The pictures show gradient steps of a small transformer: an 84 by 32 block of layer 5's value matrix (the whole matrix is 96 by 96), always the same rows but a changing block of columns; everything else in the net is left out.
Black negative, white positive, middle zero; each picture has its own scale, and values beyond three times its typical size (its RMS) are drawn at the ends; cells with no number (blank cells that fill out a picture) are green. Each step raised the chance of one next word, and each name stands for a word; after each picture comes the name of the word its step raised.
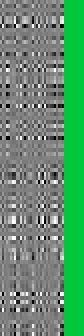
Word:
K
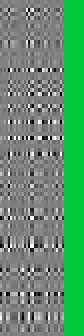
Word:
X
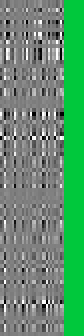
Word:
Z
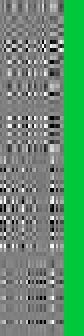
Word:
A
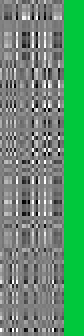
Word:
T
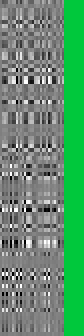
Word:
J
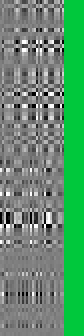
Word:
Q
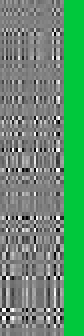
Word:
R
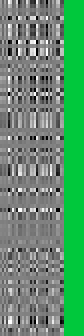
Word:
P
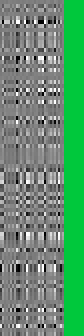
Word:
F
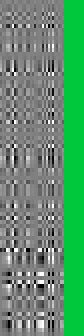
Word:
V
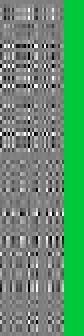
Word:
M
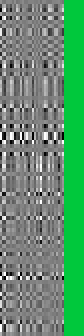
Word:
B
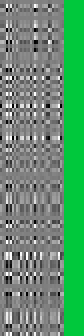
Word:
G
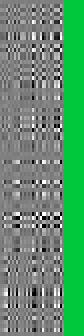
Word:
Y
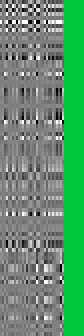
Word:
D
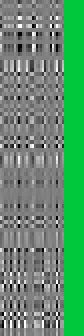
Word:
V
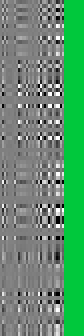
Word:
K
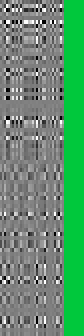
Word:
D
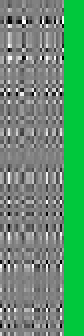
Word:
F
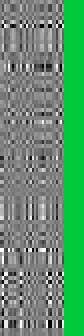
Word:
V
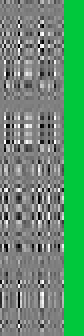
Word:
A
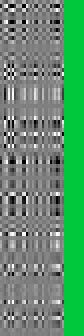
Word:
D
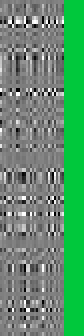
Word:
F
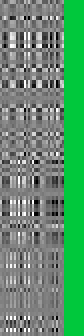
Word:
T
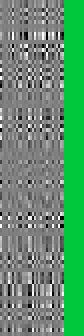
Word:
Y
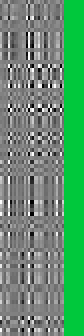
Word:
T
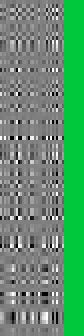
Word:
X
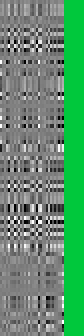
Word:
A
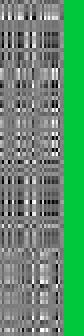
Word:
T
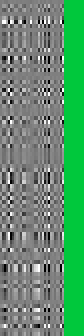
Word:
F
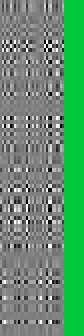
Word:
A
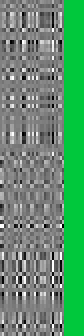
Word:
G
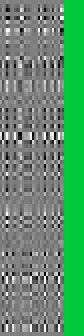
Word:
B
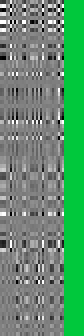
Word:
D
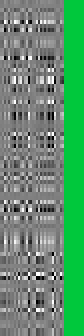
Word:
J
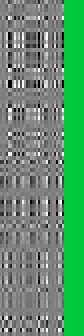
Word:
T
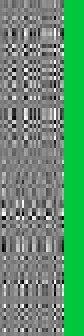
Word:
Y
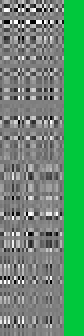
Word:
D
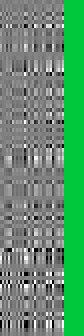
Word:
V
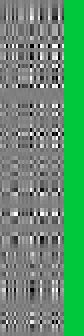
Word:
M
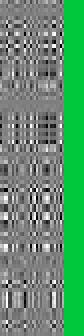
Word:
A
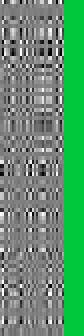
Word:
P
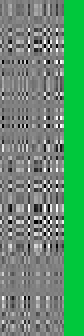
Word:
A
